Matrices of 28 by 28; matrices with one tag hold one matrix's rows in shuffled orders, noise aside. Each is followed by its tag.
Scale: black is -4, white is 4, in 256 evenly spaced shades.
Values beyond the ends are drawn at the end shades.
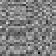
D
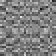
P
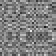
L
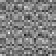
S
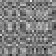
L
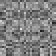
P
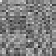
D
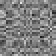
P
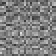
P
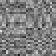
D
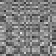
P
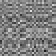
L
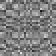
P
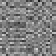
D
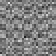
S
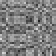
D
